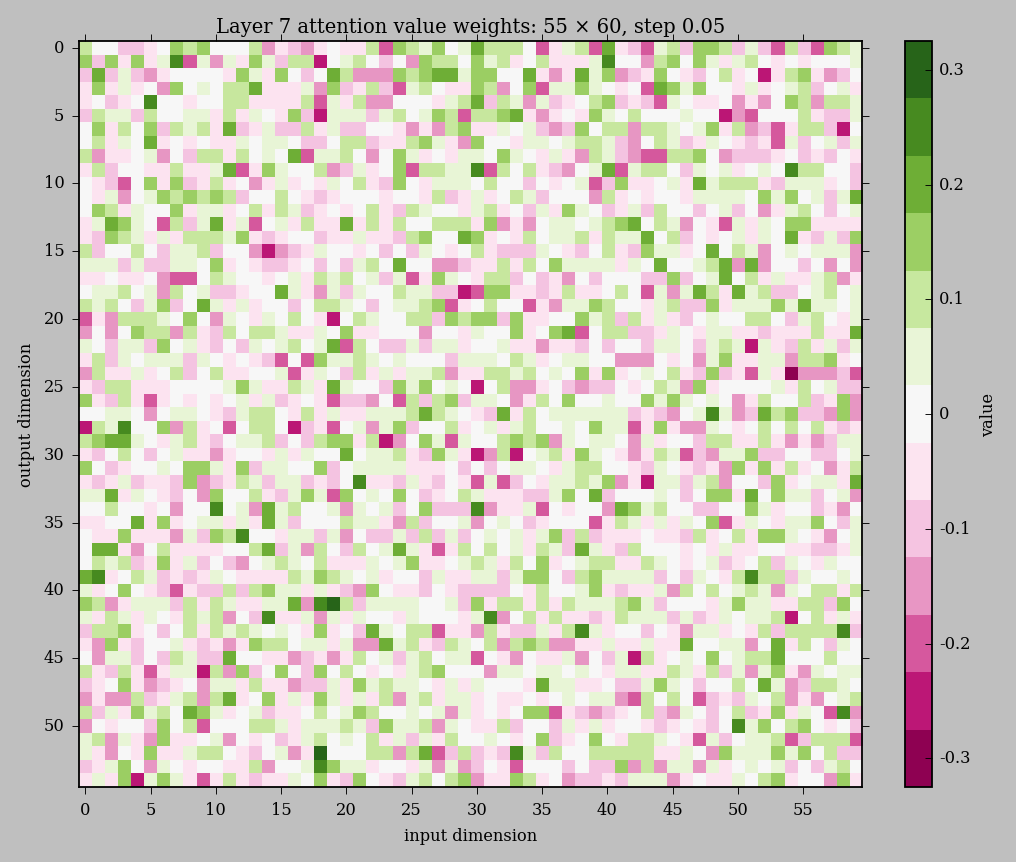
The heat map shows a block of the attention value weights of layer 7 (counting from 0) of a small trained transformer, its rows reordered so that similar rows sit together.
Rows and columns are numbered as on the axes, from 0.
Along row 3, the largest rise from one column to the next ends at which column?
44
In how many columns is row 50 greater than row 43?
24
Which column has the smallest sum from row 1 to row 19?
18
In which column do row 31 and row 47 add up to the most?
52
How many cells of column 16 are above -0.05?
32
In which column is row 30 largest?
20
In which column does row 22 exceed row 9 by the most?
19
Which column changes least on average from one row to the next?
4
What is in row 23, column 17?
-0.2
